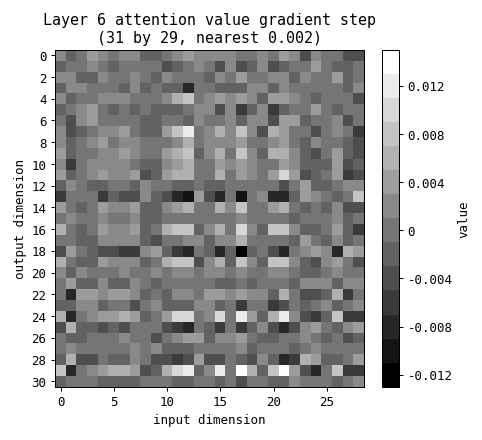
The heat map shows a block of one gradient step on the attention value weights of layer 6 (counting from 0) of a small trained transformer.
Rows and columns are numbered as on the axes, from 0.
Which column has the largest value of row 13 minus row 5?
28
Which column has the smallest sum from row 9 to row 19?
27
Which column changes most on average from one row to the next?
17
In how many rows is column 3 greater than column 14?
8
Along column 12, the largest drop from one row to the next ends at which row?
25
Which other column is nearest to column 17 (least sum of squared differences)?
15
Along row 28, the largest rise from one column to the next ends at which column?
23
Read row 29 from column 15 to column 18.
0.012 0 0.014 0.006
